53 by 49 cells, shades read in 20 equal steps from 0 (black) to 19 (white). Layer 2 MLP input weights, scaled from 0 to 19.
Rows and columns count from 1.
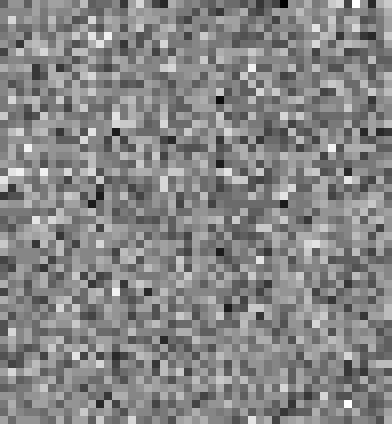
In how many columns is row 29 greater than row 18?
25
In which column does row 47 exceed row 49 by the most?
2
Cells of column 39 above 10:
25
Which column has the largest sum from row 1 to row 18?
12
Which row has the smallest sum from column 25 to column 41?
1
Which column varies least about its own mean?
27
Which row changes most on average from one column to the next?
17
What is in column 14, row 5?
18
